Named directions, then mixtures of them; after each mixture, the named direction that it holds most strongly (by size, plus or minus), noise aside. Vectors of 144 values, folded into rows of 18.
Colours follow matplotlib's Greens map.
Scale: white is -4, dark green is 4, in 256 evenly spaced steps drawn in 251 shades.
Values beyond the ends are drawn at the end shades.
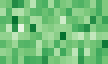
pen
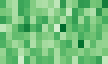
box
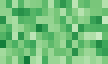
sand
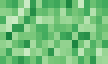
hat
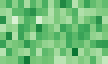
sand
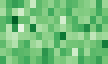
pen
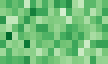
hat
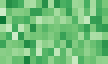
pen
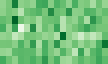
pen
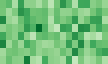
sand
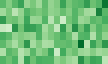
box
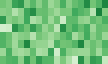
box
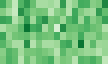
box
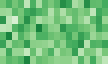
hat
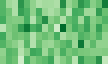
box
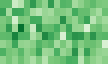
pen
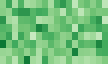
sand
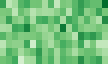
box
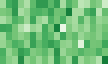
box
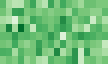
pen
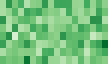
sand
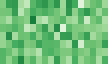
box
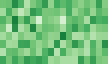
pen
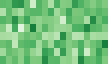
pen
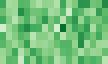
box
